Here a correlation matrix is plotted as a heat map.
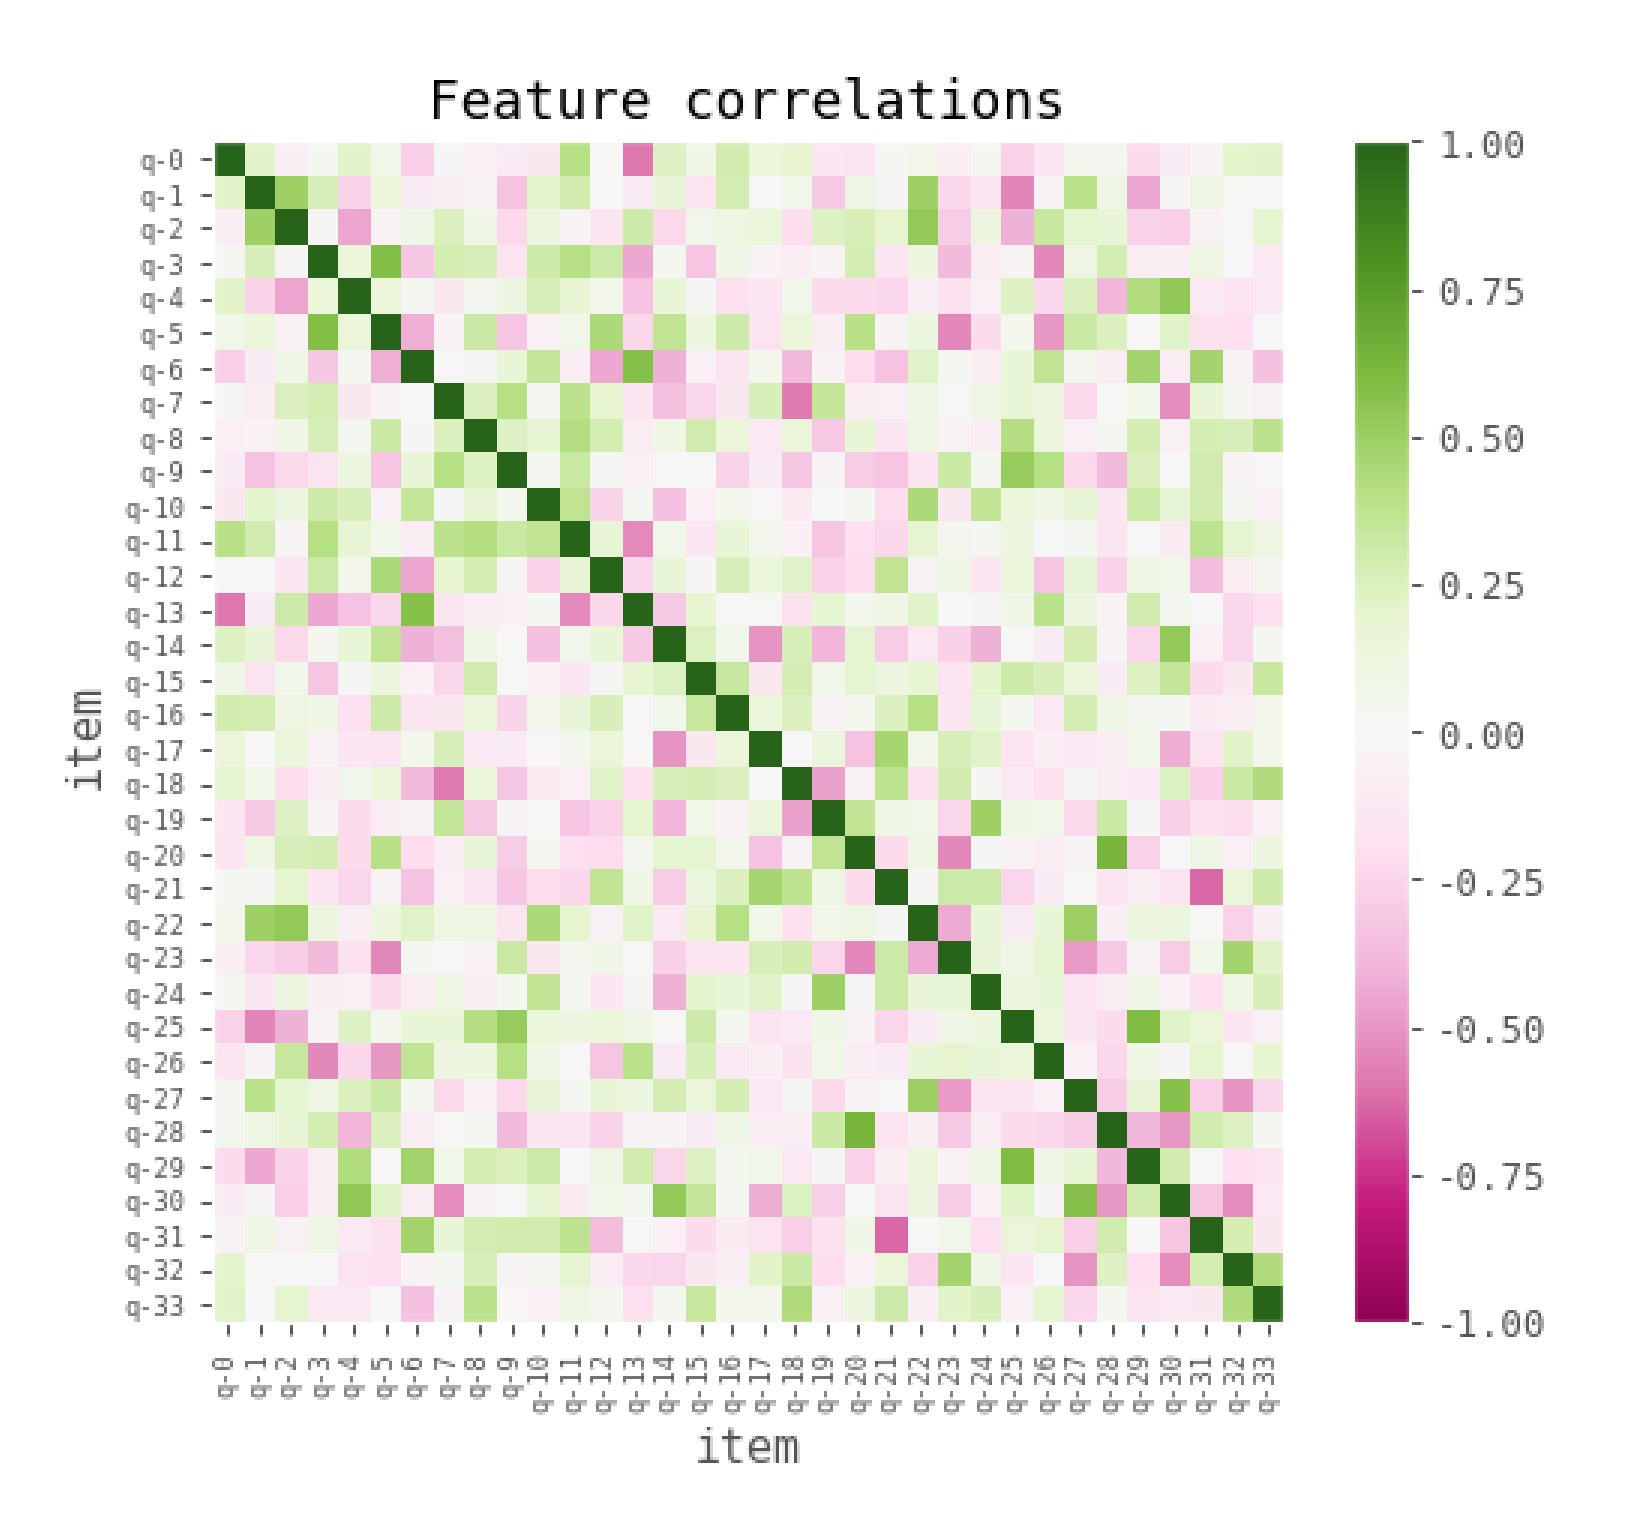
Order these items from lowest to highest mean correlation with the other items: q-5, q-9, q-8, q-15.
q-9, q-5, q-15, q-8
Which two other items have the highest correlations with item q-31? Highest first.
q-6, q-11
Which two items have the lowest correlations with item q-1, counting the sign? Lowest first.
q-25, q-29
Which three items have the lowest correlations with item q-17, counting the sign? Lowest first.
q-14, q-30, q-20
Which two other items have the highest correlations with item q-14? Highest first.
q-30, q-5
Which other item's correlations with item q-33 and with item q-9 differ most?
q-18
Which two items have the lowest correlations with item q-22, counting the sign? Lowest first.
q-23, q-32
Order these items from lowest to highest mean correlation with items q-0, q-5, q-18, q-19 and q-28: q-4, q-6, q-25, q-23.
q-6, q-23, q-25, q-4
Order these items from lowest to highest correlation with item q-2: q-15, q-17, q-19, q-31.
q-31, q-15, q-17, q-19
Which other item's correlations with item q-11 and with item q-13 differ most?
q-0
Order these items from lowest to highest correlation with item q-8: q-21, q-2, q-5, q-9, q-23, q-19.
q-19, q-21, q-23, q-2, q-9, q-5
